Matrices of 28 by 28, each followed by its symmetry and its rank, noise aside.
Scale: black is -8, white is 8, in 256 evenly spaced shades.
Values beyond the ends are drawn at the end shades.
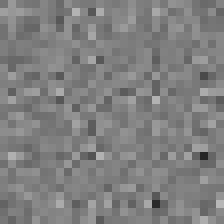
symmetric, rank three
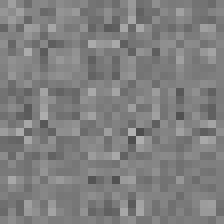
symmetric, rank three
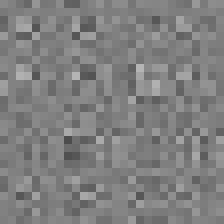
no symmetry, rank three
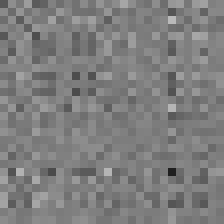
symmetric, rank two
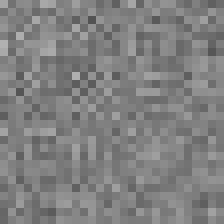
symmetric, rank three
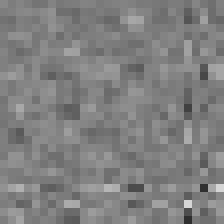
antisymmetric, rank two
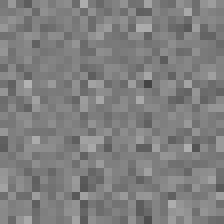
no symmetry, rank three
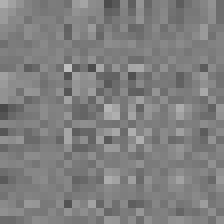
symmetric, rank two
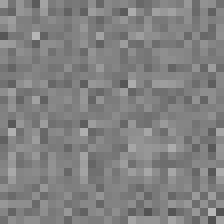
symmetric, rank three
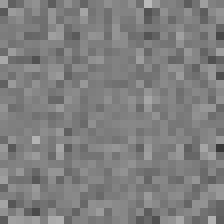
no symmetry, rank three
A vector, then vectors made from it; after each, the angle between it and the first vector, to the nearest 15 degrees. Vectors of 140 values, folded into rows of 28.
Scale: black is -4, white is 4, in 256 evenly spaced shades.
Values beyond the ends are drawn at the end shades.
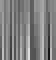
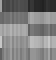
105 degrees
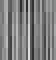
60 degrees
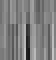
120 degrees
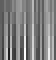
120 degrees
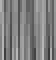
45 degrees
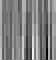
105 degrees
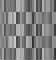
90 degrees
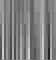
15 degrees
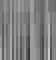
165 degrees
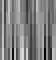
75 degrees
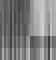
60 degrees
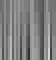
165 degrees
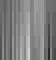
45 degrees
